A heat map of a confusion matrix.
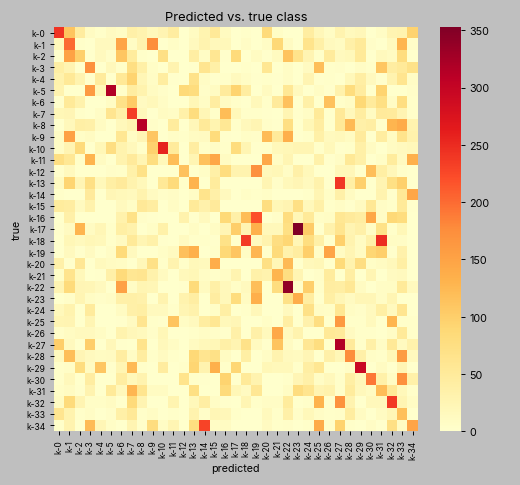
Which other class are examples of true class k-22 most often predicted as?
k-6
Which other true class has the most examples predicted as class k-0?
k-27
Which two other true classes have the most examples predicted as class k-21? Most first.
k-26, k-27
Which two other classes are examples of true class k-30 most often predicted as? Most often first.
k-33, k-16
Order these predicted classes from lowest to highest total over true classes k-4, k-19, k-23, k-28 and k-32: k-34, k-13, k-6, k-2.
k-34, k-2, k-6, k-13
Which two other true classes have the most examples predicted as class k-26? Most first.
k-19, k-6
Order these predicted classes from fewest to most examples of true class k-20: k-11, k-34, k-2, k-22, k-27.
k-34, k-11, k-2, k-27, k-22
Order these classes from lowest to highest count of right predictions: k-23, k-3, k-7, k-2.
k-2, k-23, k-3, k-7
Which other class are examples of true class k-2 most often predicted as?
k-1
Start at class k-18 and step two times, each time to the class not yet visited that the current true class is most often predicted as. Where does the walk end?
k-7
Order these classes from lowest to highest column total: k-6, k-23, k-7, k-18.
k-18, k-23, k-6, k-7
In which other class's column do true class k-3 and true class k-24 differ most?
k-25
